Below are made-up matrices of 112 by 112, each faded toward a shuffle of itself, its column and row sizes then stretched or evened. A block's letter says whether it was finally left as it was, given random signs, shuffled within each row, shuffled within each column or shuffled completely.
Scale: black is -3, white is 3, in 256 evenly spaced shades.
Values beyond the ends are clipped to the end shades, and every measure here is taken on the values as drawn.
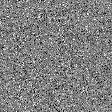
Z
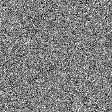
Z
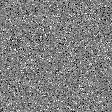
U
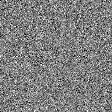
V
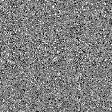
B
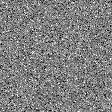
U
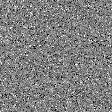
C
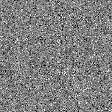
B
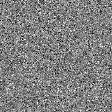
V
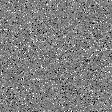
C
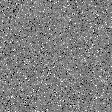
U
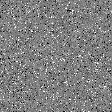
V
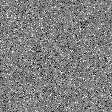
C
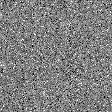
Z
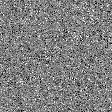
C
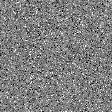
Z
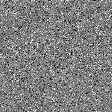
C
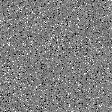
Z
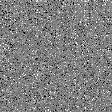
V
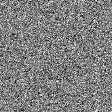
Z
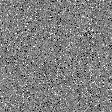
Z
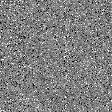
V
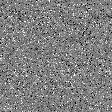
C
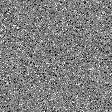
U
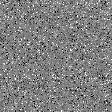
B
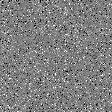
V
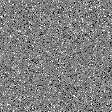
V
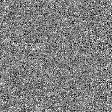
B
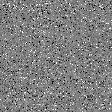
B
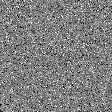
C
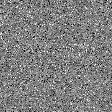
C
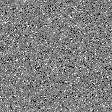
C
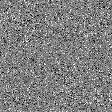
C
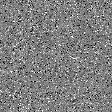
V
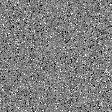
Z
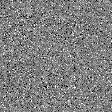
V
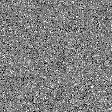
V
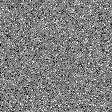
U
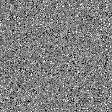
B
